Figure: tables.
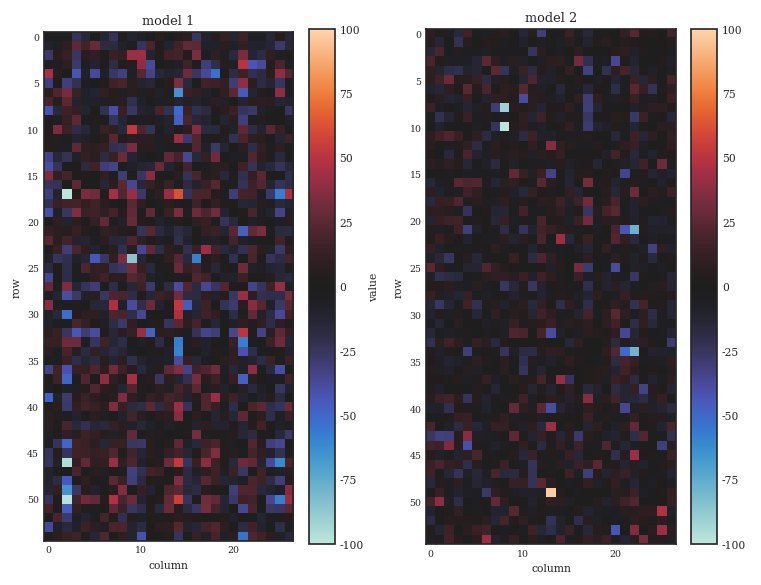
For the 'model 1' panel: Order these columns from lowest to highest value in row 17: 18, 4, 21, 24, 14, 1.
24, 1, 18, 21, 4, 14
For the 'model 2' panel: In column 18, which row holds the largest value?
46
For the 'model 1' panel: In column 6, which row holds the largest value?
37
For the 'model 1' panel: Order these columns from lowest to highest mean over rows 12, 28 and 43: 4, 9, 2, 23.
2, 23, 4, 9
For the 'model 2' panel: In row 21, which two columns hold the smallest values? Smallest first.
22, 21
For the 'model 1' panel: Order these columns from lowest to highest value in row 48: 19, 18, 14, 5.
19, 5, 18, 14
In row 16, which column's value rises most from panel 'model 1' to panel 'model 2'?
9
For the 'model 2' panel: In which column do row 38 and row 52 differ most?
23
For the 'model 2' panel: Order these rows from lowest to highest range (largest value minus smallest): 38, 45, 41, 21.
41, 38, 45, 21
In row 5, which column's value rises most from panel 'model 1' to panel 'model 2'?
2
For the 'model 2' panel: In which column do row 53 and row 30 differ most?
20
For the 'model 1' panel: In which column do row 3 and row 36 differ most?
22
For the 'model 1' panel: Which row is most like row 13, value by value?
53
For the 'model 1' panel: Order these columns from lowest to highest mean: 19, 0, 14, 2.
2, 0, 19, 14
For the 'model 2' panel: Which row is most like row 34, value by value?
21
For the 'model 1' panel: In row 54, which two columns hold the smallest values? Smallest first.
21, 10
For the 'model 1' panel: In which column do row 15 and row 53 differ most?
0
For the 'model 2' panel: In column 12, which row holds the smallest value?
0
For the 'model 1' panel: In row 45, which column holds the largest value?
18
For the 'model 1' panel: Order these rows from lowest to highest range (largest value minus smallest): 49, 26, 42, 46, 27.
42, 26, 27, 49, 46
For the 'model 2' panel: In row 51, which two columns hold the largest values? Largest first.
25, 9
